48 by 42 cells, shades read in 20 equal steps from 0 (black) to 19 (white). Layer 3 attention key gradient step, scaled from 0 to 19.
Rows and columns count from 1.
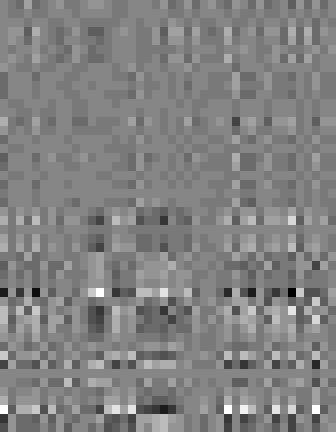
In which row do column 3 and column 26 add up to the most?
46
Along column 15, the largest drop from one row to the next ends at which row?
47
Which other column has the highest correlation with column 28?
41
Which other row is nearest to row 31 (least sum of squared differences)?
32
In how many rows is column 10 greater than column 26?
13
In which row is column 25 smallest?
33
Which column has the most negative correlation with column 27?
34
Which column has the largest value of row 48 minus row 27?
21
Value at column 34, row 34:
6
